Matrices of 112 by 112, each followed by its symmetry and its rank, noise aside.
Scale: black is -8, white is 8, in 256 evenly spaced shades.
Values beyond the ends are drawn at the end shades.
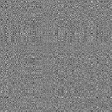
no symmetry, rank five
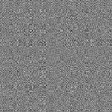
no symmetry, rank six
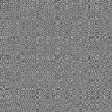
symmetric, rank four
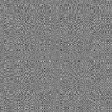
antisymmetric, rank six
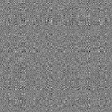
no symmetry, rank four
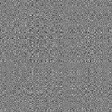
no symmetry, rank six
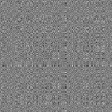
symmetric, rank four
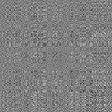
symmetric, rank five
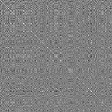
symmetric, rank four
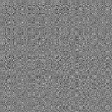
symmetric, rank six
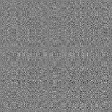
no symmetry, rank six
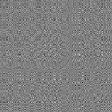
symmetric, rank four
